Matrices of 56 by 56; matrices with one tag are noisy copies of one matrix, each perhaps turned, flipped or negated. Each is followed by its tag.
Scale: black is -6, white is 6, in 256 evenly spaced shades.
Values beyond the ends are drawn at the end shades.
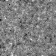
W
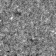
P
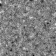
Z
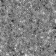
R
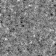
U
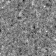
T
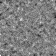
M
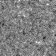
P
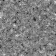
M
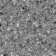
Z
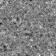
T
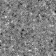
U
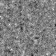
T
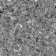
W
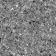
U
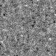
U
